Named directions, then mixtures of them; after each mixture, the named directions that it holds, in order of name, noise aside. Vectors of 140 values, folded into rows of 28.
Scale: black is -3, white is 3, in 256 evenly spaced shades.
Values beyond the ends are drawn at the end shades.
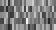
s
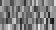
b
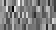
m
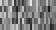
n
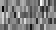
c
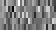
m.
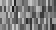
m, n.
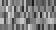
b, s.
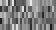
n, s.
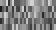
n, s.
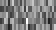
s.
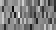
c, m.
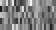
n, s.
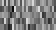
m, s.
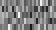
b, c.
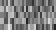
s.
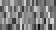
b.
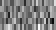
b.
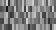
s.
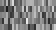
s.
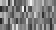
n, s.
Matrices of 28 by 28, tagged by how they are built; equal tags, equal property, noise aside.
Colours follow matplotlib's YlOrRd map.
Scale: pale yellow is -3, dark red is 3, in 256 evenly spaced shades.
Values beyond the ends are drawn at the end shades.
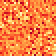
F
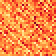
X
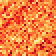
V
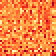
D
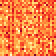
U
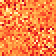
F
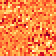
F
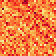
X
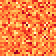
D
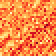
V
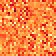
F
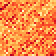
V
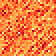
V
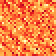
X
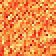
V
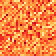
V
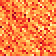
X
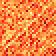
V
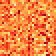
D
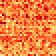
U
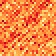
V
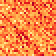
X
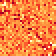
F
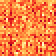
U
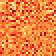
D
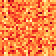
U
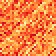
V
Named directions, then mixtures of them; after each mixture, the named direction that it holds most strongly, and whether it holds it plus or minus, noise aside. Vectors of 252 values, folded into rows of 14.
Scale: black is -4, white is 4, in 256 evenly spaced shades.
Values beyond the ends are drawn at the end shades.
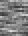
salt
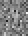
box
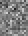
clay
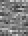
salt, plus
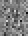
box, minus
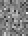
box, plus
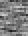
salt, minus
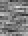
salt, minus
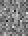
box, plus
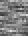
salt, plus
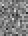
box, minus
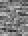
salt, minus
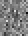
box, minus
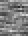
salt, plus
